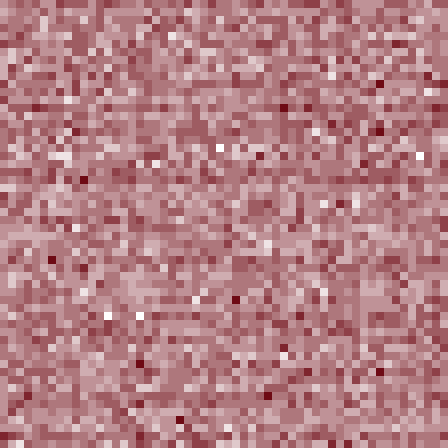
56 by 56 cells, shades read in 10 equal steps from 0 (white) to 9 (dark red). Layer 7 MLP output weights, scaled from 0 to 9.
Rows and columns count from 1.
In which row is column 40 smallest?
17
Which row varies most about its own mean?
20
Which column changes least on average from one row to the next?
53
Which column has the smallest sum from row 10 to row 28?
9
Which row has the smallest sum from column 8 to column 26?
13
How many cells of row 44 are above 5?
6
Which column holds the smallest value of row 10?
42
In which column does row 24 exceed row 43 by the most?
10
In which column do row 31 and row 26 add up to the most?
43
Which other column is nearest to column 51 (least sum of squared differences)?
33
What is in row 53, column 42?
4
